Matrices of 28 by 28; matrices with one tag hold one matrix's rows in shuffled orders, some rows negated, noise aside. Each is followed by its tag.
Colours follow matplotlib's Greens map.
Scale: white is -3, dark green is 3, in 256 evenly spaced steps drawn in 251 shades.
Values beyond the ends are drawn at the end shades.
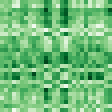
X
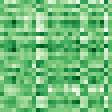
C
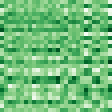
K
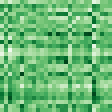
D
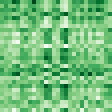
X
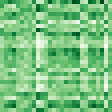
C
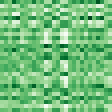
X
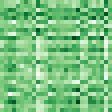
C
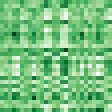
X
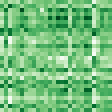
D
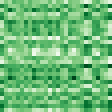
K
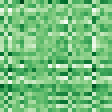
D
